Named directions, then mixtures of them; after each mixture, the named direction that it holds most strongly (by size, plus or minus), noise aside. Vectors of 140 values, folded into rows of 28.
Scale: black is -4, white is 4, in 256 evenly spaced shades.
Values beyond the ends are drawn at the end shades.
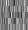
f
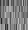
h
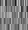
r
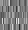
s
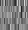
r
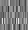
s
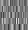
s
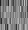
h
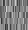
h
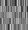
r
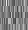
f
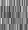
r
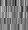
r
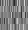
f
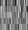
r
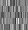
s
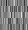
f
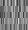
r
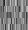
r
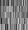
h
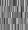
f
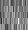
h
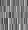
s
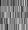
h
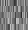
f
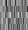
f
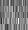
h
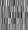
f
